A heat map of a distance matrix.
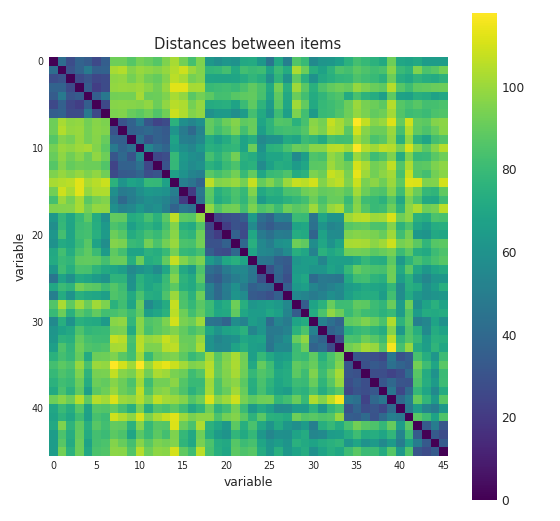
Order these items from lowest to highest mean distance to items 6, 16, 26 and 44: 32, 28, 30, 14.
30, 32, 28, 14
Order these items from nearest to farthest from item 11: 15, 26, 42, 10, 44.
10, 15, 26, 42, 44
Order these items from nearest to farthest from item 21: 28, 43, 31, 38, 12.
31, 43, 12, 28, 38
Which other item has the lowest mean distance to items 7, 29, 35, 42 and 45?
43
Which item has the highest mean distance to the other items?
14
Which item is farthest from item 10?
35
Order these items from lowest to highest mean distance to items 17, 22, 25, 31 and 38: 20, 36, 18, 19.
19, 20, 18, 36
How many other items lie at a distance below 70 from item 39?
8
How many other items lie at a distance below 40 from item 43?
3
